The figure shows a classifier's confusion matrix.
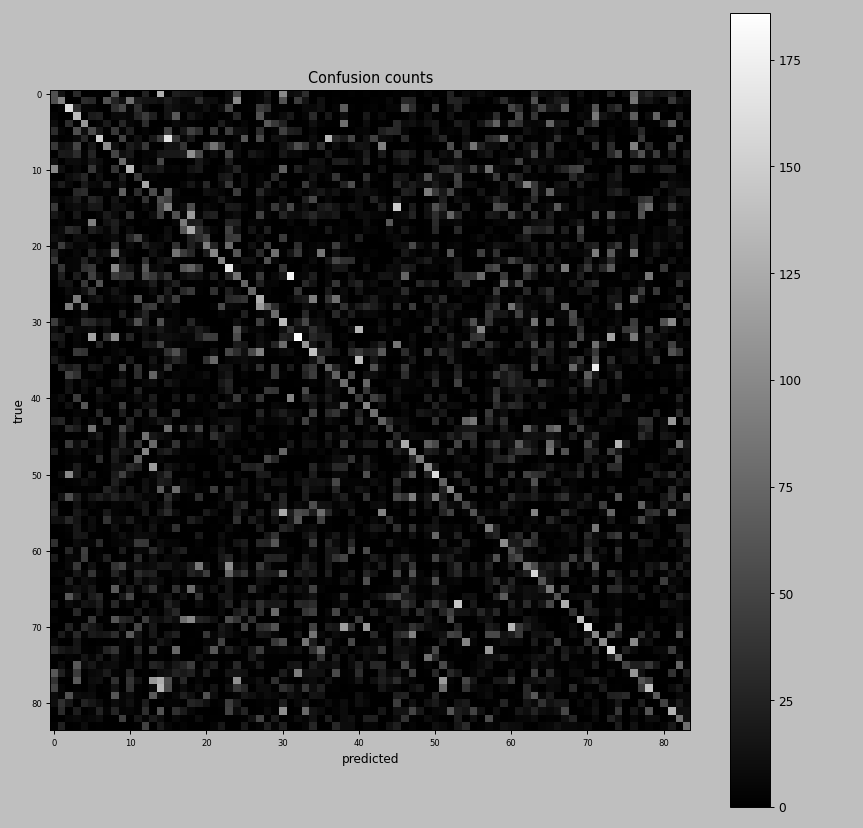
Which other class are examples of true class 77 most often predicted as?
14
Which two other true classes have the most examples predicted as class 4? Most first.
28, 41
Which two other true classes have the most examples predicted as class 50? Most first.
53, 58
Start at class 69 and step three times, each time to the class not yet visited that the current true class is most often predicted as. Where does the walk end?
5
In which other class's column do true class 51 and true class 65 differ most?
18
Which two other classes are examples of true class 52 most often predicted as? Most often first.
16, 14
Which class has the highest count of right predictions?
32
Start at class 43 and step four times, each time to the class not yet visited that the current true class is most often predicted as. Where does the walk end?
23
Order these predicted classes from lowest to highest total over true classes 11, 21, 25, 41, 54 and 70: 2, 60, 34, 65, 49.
65, 2, 49, 34, 60
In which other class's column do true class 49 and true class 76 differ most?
13
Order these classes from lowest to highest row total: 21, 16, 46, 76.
76, 16, 21, 46
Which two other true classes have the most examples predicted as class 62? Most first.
12, 44
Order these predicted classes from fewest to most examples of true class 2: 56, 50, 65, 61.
56, 65, 61, 50
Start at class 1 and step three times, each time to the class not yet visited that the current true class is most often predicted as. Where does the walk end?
40
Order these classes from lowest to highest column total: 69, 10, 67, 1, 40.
1, 40, 69, 10, 67
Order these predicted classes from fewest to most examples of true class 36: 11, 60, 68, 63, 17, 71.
17, 60, 11, 63, 68, 71
